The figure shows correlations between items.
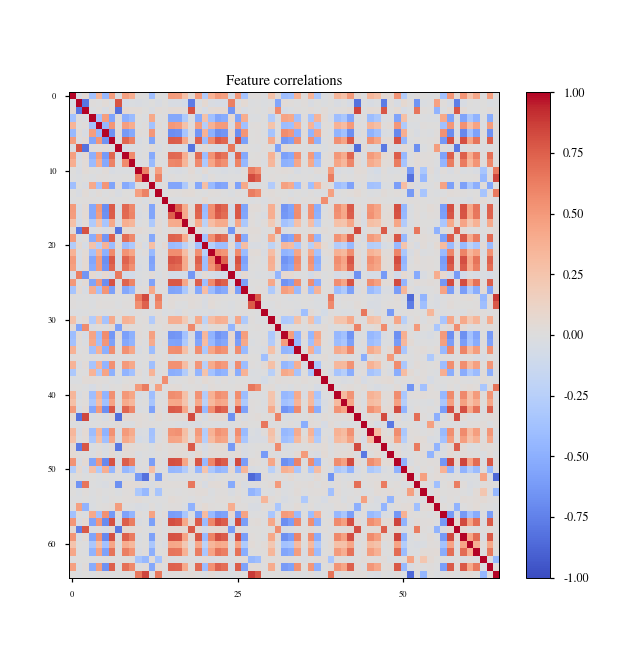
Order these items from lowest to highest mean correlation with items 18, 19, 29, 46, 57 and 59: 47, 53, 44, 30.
53, 44, 47, 30
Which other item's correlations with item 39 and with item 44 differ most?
48
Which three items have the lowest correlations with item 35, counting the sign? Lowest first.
44, 29, 54
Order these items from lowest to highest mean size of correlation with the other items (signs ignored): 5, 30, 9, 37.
30, 37, 9, 5
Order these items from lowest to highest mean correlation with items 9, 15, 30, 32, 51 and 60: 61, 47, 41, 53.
47, 53, 41, 61
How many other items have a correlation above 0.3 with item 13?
6
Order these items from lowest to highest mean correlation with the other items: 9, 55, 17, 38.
55, 38, 17, 9
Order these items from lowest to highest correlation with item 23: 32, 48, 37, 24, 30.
32, 37, 24, 48, 30
